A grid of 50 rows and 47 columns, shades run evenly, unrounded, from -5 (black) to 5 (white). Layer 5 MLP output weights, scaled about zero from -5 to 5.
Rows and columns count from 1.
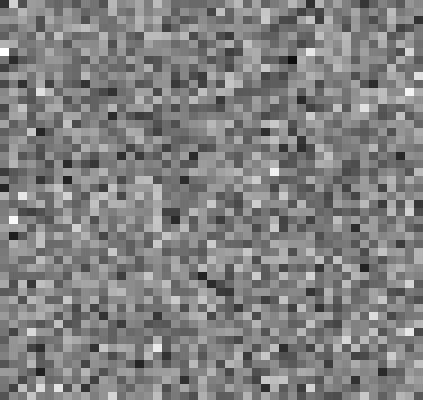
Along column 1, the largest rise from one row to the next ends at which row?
25
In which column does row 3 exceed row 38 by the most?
30
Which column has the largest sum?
46
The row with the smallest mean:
11
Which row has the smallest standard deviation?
18
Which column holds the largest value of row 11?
26
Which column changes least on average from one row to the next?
37
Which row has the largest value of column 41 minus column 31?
14
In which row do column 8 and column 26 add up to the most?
16
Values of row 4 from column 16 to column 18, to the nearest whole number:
2 0 1
